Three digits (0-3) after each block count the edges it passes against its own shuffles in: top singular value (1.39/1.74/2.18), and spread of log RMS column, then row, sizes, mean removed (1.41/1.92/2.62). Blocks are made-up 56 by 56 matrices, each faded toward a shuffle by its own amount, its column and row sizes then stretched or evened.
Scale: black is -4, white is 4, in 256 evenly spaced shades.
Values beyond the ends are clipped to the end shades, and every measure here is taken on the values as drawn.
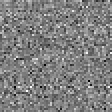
2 0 1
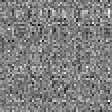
2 2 1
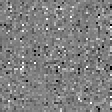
0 2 1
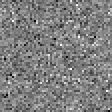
0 0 1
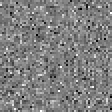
2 0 0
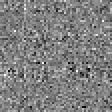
1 0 2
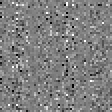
0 3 1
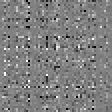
2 3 2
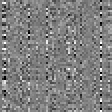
3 3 0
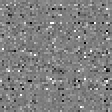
1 1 2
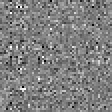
1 2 2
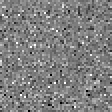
1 0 1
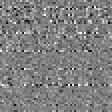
3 0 3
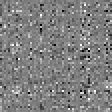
0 3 2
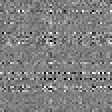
3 1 3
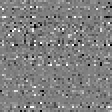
1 1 3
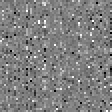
1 2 0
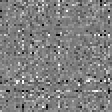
1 2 2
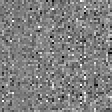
0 3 1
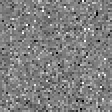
0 0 0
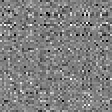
3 1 2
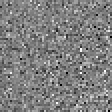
0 1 1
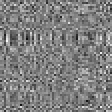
3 2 2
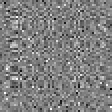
3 1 0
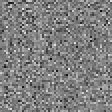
2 1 0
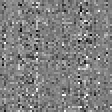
0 3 2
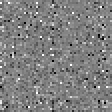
1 1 1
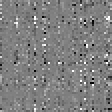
0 3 2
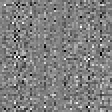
2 3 1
